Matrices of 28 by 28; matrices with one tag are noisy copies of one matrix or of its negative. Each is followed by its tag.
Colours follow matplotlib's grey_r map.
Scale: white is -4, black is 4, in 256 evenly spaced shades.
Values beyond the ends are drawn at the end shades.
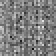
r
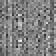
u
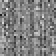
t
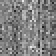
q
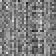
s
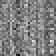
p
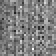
r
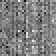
s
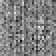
r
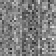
q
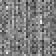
s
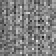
r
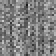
p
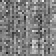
s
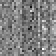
q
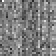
q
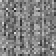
t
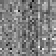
q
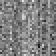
q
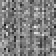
t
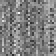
p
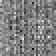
r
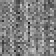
p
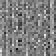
u
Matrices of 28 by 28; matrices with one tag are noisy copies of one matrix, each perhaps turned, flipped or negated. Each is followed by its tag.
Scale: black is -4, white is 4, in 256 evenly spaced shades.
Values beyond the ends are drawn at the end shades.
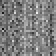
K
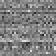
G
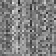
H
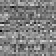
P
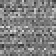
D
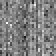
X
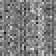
H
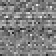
X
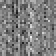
X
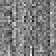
P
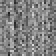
G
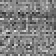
H
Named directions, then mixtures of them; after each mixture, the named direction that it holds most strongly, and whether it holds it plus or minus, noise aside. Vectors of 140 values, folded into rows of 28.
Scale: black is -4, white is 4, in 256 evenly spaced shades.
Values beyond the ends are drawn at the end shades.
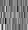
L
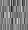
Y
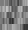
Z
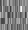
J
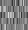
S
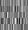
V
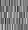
V, plus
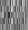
Y, minus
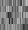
Z, plus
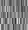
V, minus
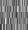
L, minus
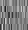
L, minus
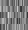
J, minus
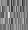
Y, plus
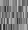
L, minus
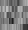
Z, plus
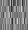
Y, plus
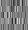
Y, plus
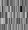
J, minus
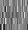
L, minus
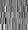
L, plus
